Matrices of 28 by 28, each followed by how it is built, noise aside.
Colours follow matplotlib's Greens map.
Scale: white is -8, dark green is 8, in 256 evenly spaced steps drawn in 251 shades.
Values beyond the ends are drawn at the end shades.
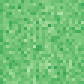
repeating rows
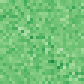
banded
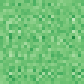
low rank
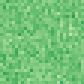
noise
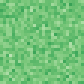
noise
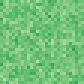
repeating rows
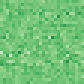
uneven rows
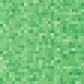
repeating rows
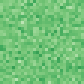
noise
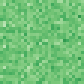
repeating rows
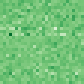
uneven rows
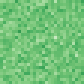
repeating rows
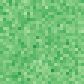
noise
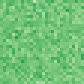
noise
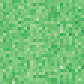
repeating rows
